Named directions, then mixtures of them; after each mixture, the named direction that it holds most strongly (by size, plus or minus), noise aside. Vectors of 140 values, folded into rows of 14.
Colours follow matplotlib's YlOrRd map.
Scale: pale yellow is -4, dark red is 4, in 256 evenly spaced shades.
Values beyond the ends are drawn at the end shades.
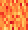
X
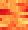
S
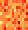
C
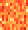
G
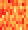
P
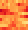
S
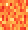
G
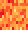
P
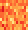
G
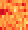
P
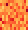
G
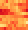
S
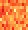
P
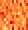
X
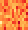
C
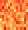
G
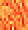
X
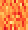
X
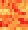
S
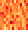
X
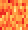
P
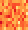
C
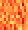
X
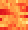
S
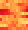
S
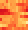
S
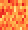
P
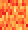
P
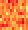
P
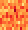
P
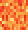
G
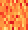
X
